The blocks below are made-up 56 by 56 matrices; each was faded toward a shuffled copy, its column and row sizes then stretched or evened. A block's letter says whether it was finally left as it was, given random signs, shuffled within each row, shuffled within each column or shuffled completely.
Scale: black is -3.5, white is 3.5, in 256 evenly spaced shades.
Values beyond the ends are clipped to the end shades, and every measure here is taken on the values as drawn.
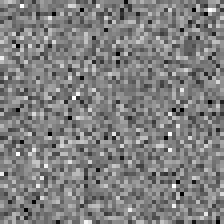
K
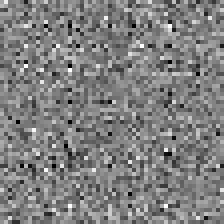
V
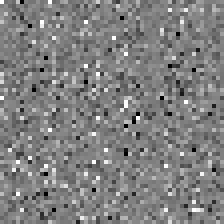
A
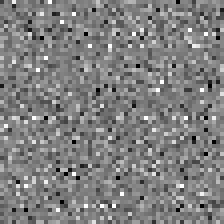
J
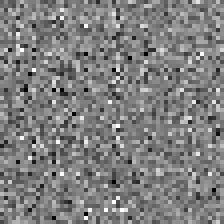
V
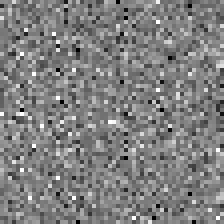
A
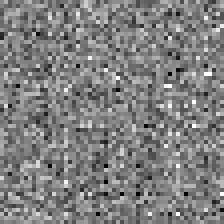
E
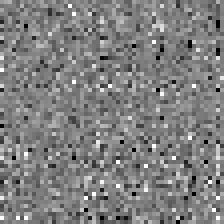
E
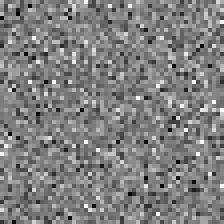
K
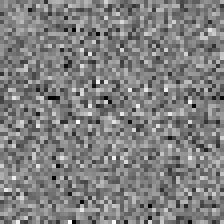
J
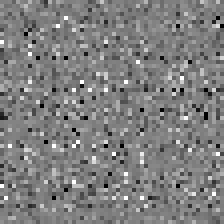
V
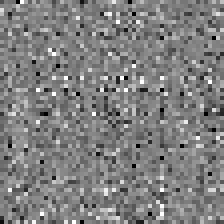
E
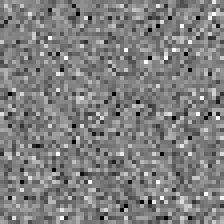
J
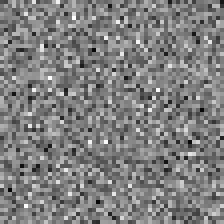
K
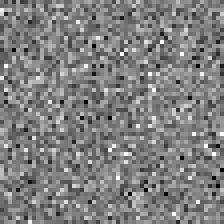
K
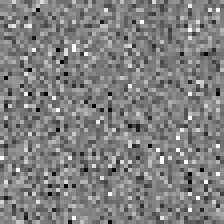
A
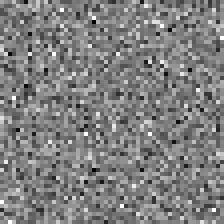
K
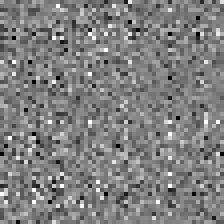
E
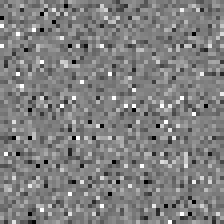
J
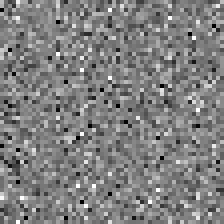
A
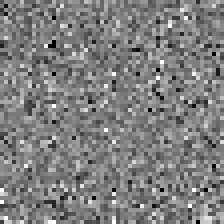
V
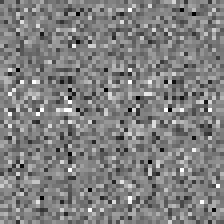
E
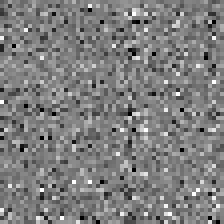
V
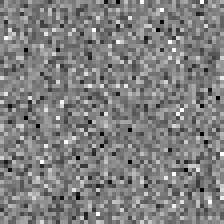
K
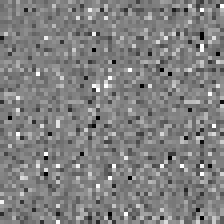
V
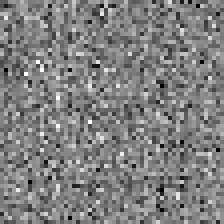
A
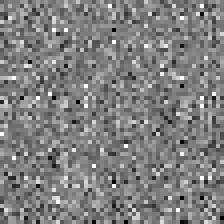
E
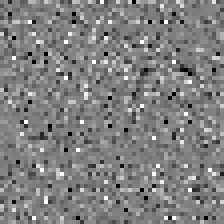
J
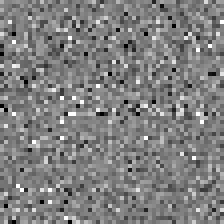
J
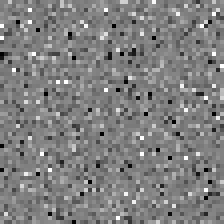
K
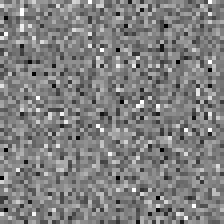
A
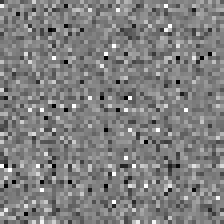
V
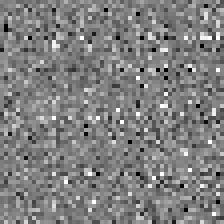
E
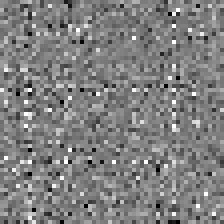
E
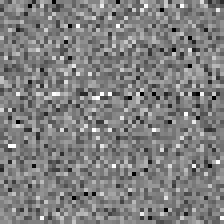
J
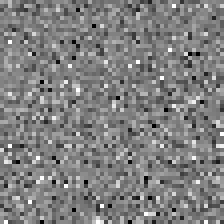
J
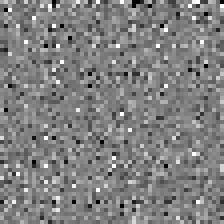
V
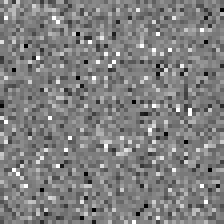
K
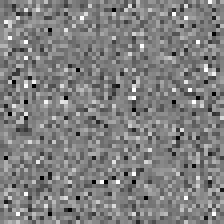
A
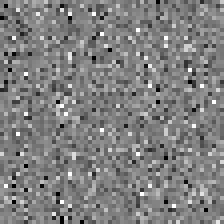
A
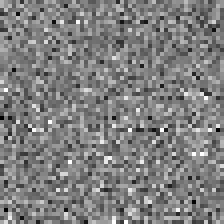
J
